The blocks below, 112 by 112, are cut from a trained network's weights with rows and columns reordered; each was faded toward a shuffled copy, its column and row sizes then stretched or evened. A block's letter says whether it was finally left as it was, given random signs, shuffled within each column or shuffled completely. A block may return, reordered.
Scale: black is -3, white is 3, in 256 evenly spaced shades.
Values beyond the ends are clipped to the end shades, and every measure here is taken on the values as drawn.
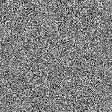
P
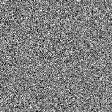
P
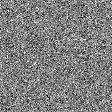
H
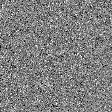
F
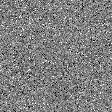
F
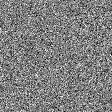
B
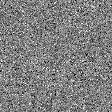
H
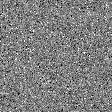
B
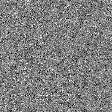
H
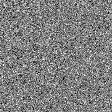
F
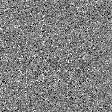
H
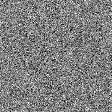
F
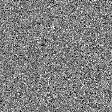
H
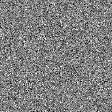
H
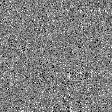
P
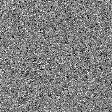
H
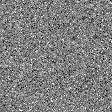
F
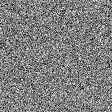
B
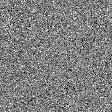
P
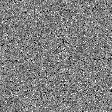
P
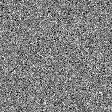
B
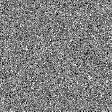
H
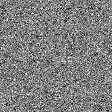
H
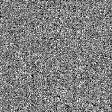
P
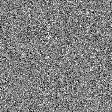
F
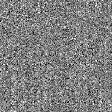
P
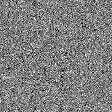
F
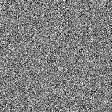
P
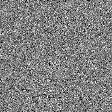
H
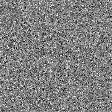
H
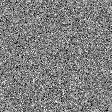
B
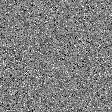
B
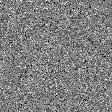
F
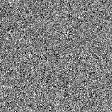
P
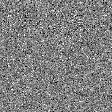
P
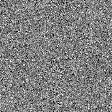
F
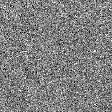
H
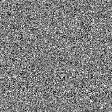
H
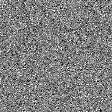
P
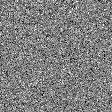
B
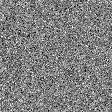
B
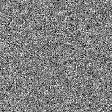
P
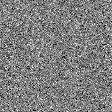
H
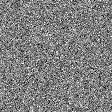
B
